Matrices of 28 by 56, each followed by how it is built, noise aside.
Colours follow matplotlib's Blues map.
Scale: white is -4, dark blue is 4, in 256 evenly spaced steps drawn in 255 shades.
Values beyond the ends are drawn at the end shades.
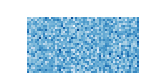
repeating rows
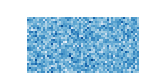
repeating rows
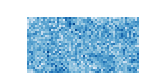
smooth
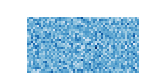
low rank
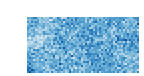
smooth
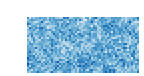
smooth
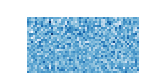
low rank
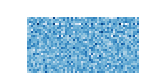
uneven rows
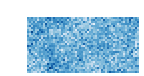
smooth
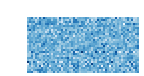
uneven rows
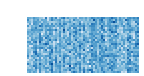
blocks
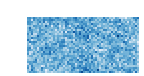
smooth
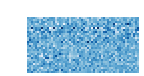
uneven rows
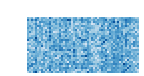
blocks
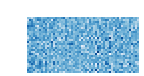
low rank
